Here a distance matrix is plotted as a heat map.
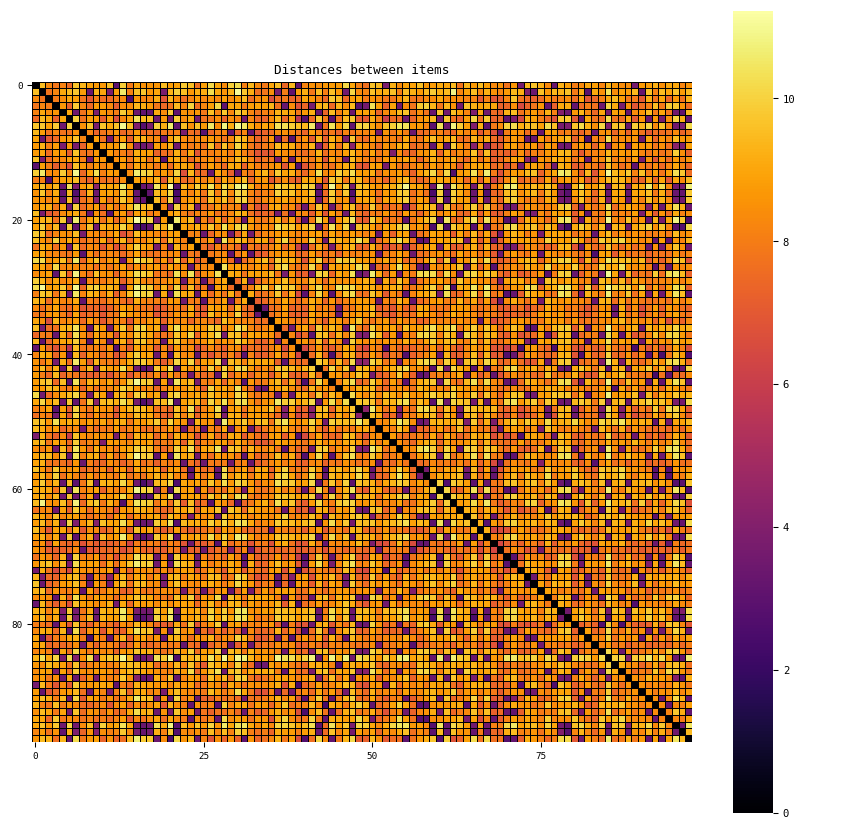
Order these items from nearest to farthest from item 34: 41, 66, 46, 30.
66, 46, 41, 30
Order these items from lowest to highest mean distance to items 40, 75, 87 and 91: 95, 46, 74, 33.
33, 74, 46, 95
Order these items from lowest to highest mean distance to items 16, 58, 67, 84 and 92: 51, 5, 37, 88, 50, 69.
88, 50, 69, 51, 37, 5
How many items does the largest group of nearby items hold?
19
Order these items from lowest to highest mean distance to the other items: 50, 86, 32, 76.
32, 76, 86, 50
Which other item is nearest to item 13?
62
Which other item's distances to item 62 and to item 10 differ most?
30
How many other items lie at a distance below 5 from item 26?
3
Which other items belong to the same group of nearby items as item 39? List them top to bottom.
0, 12, 52, 72, 77, 89
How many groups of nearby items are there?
12
